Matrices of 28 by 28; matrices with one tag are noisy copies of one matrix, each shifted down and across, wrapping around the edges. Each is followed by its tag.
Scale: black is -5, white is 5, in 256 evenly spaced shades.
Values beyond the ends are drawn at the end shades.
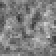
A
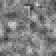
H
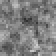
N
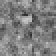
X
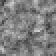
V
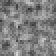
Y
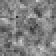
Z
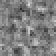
Y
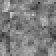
N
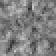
A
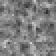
Y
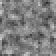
Y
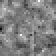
Z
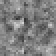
X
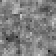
N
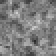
Z
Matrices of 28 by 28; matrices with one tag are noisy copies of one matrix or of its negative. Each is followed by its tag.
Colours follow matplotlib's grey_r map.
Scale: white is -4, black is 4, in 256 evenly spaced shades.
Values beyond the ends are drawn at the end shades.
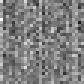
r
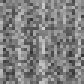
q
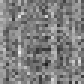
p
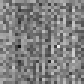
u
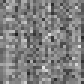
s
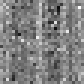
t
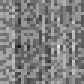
u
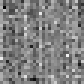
r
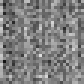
r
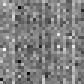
u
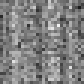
t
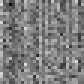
r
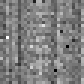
p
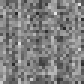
p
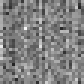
r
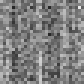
t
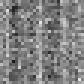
t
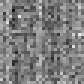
t
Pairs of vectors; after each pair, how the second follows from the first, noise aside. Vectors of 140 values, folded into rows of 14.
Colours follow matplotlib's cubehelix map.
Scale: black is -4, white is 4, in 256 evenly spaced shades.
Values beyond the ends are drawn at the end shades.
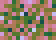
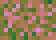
wrapped around, shrunk.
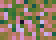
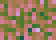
wrapped around, shrunk.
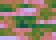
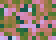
sign-scrambled.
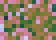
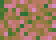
wrapped around, negated, shrunk.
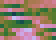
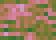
wrapped around, shrunk.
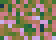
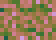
wrapped around, negated, shrunk.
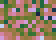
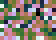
scaled up.
